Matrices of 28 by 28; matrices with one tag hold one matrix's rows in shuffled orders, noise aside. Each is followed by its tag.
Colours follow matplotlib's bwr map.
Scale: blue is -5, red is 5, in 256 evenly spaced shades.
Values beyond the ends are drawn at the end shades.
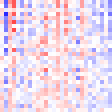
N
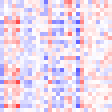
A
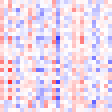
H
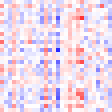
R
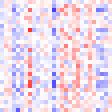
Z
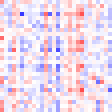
R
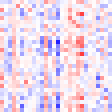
R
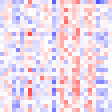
Z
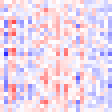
N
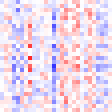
Z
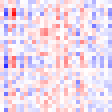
N
